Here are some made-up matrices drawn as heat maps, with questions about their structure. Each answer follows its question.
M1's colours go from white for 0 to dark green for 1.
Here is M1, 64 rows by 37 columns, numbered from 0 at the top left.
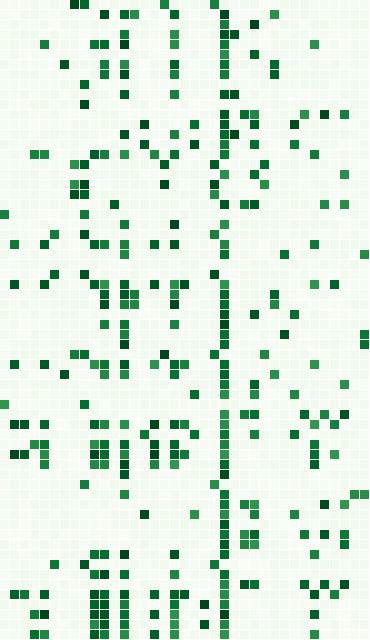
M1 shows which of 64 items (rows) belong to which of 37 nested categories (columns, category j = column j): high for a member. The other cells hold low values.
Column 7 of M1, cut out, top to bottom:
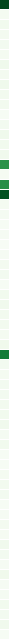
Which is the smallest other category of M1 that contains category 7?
21
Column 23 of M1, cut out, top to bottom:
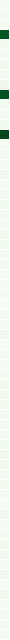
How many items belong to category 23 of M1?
3
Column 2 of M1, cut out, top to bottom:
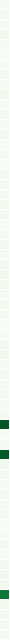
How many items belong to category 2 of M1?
3
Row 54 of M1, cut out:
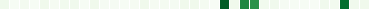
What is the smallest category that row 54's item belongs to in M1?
24
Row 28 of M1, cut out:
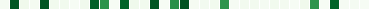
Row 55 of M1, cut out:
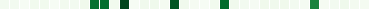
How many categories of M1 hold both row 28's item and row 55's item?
6
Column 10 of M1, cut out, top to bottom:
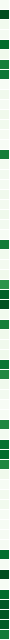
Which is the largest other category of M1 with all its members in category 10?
9
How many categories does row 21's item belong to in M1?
2
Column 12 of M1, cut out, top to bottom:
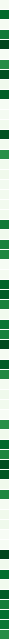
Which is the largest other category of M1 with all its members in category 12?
17
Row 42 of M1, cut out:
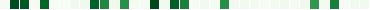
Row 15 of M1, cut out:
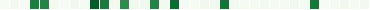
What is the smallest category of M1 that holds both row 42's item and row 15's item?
15
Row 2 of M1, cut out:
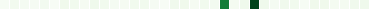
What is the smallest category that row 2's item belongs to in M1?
25
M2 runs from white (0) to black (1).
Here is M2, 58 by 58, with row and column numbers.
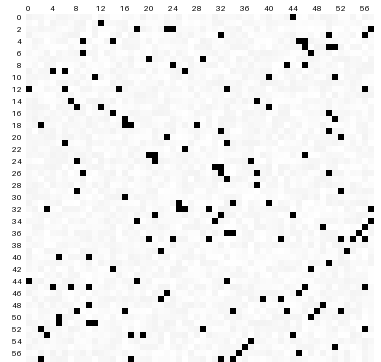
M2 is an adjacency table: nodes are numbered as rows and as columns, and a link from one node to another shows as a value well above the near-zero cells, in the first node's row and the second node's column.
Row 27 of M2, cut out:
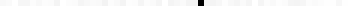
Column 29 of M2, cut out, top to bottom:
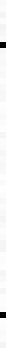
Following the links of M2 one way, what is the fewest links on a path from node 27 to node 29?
7
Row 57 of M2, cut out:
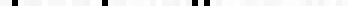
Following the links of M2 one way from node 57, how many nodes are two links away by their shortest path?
10
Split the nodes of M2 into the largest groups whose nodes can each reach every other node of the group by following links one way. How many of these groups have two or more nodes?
3
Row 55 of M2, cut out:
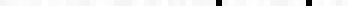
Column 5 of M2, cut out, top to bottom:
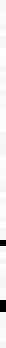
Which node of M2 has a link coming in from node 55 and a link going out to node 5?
node 51
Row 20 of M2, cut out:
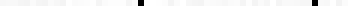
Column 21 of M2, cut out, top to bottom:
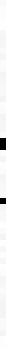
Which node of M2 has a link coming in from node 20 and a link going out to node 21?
node 23
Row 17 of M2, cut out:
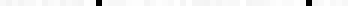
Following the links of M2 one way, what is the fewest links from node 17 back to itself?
6
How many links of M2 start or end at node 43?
2
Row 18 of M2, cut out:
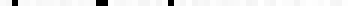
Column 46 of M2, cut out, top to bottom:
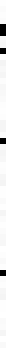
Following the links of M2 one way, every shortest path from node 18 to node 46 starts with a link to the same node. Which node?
node 2
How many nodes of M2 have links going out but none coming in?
3
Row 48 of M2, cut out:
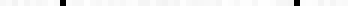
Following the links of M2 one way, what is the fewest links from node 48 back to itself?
2
